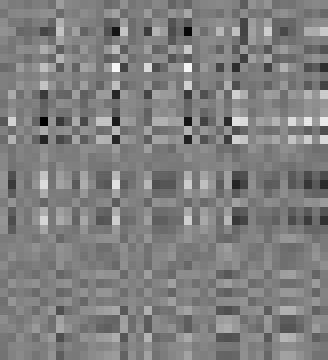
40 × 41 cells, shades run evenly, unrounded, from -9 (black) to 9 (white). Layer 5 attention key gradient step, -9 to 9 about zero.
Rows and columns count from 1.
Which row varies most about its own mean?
14
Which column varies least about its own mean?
18
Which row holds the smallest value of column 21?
21
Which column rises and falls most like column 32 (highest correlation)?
27
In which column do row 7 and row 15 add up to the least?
31
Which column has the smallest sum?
30
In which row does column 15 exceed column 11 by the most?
8
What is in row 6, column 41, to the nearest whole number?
-3
